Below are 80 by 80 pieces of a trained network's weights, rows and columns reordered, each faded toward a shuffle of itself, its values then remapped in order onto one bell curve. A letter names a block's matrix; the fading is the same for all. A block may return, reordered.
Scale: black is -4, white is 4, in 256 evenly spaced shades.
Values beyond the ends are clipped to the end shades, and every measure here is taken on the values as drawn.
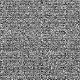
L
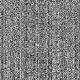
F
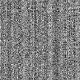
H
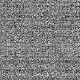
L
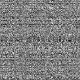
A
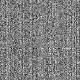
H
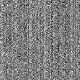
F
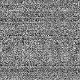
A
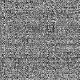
L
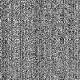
H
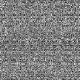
A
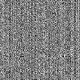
F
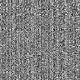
H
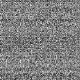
L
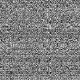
L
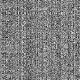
H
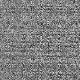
L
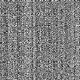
H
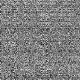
A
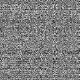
A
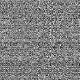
L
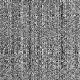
F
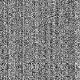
H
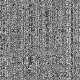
F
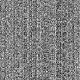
F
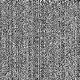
H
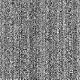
H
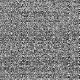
L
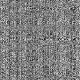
H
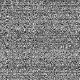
L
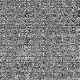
L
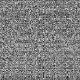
L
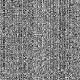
F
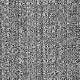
H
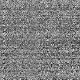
L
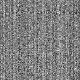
H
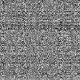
A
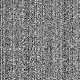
F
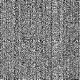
H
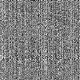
F
